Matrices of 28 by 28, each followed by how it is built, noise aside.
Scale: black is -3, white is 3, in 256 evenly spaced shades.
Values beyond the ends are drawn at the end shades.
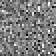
uneven columns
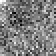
smooth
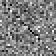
diagonal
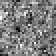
smooth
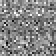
repeating columns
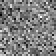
Toeplitz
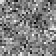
smooth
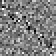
banded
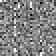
uneven columns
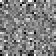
low rank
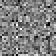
low rank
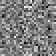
low rank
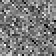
Toeplitz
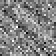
Toeplitz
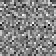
repeating columns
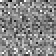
repeating columns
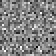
repeating columns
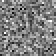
noise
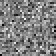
noise
